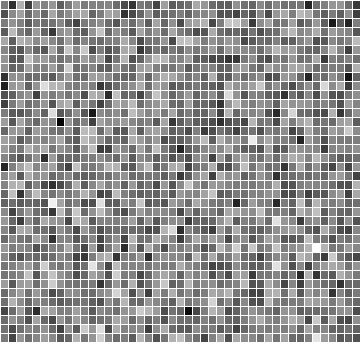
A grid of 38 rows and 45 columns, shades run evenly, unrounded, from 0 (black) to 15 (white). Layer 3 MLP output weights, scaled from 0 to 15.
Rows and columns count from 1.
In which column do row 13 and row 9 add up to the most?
37
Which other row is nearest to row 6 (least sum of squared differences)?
8
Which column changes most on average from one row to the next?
7
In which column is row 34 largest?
27
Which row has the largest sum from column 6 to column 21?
35
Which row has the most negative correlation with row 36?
31
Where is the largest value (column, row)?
40, 28
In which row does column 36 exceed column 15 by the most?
29
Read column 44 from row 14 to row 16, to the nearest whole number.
10 12 7
